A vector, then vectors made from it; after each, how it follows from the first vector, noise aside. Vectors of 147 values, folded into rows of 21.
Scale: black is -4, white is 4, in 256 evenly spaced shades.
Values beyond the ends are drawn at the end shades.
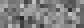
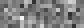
negated.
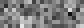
negated.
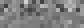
negated, partly zeroed.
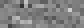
negated, partly zeroed.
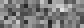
reversed, negated.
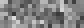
reversed, negated.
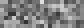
reversed, negated.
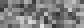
negated.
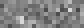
negated, partly zeroed.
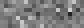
negated, partly zeroed.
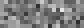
reversed, negated.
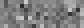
negated, partly zeroed.
